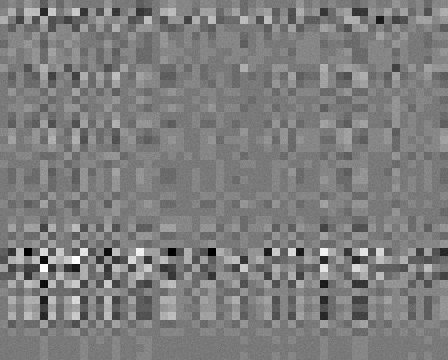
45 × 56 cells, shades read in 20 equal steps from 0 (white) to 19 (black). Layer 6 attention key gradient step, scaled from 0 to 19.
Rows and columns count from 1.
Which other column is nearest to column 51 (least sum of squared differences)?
33
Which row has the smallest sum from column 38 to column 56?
9
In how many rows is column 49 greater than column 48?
12
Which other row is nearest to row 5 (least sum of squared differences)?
8
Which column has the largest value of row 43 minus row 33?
10
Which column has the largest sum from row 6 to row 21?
32
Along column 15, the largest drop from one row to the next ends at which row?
34
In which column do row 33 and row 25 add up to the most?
6
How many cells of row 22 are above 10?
12
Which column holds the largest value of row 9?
50
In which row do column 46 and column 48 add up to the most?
3
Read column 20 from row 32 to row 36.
7 8 10 8 10
